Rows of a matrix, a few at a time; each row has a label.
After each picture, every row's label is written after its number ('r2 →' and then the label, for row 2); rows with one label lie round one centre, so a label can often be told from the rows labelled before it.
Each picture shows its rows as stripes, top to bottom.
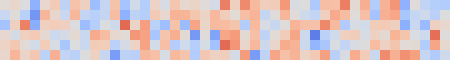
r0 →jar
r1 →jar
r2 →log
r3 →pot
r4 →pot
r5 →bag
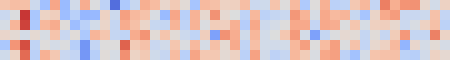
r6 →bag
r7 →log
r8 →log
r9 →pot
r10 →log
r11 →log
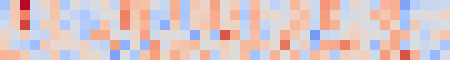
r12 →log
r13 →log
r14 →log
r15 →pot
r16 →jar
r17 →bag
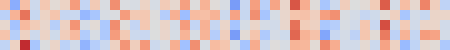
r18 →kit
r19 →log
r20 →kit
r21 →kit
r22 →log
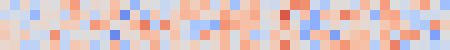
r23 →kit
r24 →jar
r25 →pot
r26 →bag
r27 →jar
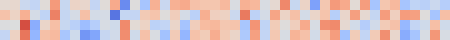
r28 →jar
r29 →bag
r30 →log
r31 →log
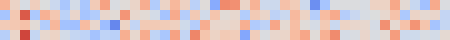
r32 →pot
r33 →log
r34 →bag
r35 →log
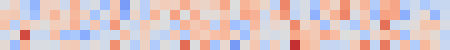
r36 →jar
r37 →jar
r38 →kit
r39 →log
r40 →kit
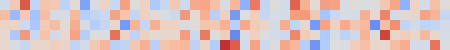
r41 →log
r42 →kit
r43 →jar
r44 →kit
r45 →pot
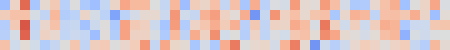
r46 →log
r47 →bag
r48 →log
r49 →log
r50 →pot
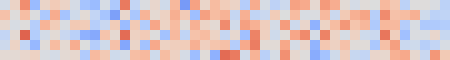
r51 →log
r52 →bag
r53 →jar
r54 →log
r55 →jar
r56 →pot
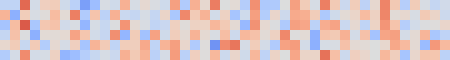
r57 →log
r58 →kit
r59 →log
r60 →jar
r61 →pot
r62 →log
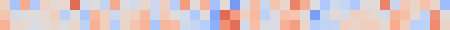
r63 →kit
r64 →pot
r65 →pot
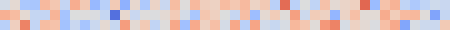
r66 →jar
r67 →bag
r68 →log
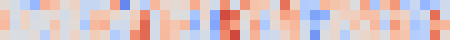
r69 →jar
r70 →pot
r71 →pot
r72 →pot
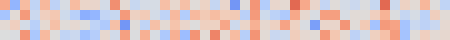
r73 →kit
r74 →log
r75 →jar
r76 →log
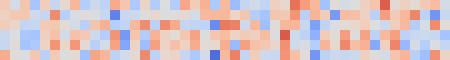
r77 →kit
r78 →bag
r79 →pot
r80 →jar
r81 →jar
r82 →pot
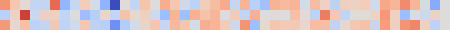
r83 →bag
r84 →log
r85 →bag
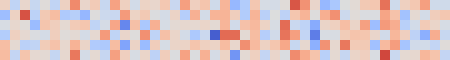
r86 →kit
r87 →log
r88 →jar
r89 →pot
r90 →jar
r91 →kit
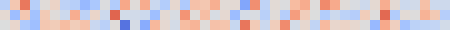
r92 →log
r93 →kit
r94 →jar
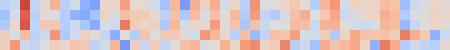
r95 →log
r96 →log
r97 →log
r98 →bag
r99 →jar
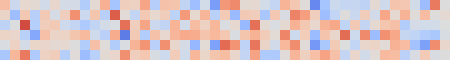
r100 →pot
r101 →kit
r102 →log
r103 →jar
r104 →pot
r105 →log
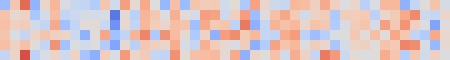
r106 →log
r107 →bag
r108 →bag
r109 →pot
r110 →bag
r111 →log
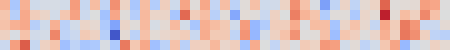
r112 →kit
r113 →kit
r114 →bag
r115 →bag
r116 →log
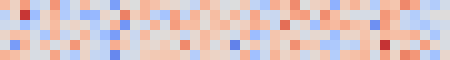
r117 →bag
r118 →log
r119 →jar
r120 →bag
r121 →kit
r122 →bag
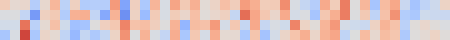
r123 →jar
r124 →jar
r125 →log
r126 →log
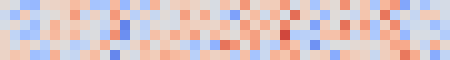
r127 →jar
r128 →kit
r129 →jar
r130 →jar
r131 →pot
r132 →bag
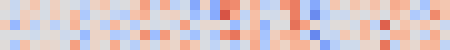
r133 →pot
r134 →pot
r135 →kit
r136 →pot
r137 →kit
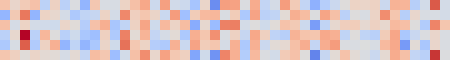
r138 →pot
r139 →log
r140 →pot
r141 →log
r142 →log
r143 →pot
